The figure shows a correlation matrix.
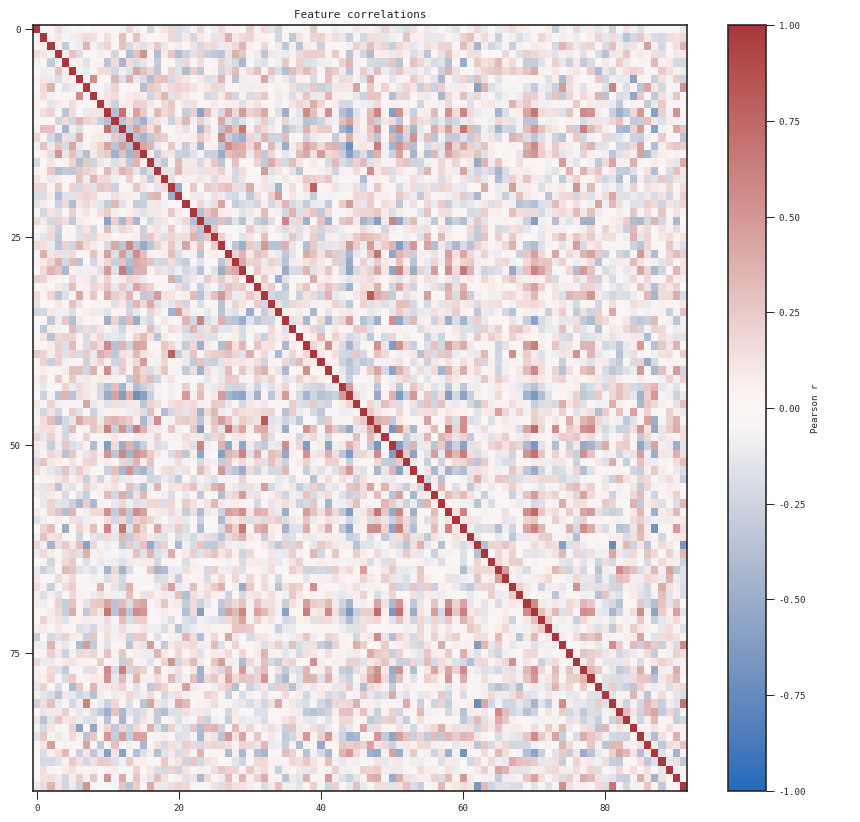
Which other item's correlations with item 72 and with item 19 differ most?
39
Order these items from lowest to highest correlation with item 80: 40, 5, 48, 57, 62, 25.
48, 5, 62, 40, 25, 57
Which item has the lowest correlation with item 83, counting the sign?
12
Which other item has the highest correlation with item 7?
81
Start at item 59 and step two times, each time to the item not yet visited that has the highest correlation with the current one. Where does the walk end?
70
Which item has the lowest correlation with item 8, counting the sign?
84
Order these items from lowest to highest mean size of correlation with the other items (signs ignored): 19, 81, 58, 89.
89, 19, 81, 58
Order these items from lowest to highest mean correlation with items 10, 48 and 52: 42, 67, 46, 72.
67, 72, 46, 42
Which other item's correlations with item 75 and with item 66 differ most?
65
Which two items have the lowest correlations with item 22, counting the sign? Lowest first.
23, 40
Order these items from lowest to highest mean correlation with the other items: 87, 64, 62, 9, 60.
87, 62, 64, 9, 60
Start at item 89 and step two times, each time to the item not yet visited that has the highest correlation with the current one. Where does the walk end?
82
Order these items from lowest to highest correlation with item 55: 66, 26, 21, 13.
66, 21, 13, 26
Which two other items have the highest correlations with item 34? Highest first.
20, 81
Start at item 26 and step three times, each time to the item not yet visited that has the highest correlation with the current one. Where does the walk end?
44
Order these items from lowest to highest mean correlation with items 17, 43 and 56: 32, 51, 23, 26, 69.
23, 26, 69, 51, 32
